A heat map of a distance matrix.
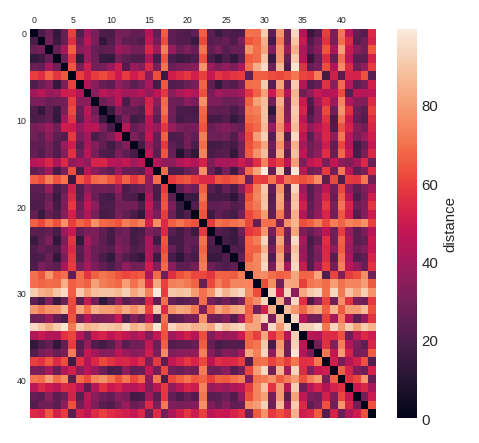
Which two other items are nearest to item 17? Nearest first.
5, 40
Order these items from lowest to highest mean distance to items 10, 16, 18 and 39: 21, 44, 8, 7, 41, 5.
21, 8, 7, 41, 44, 5
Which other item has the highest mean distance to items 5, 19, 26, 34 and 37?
32
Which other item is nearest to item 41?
7
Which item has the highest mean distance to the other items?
34
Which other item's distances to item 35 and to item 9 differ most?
31
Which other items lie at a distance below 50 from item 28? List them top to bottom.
5, 15, 17, 38, 40, 44
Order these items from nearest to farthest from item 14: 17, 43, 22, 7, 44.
43, 7, 44, 17, 22
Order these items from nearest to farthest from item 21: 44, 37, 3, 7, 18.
3, 18, 37, 7, 44
